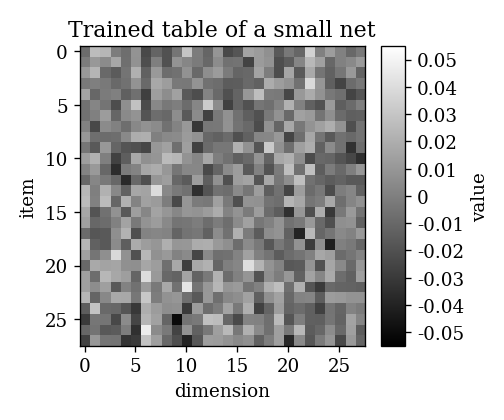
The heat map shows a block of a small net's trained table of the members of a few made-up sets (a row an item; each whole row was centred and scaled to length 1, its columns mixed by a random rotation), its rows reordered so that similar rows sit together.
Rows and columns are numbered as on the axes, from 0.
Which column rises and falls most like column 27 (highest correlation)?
4
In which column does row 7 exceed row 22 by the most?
23
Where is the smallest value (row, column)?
25, 9
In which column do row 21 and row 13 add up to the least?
11
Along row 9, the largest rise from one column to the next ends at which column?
18
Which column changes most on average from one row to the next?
20
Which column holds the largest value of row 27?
6
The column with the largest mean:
7
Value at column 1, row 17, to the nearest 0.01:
-0.02
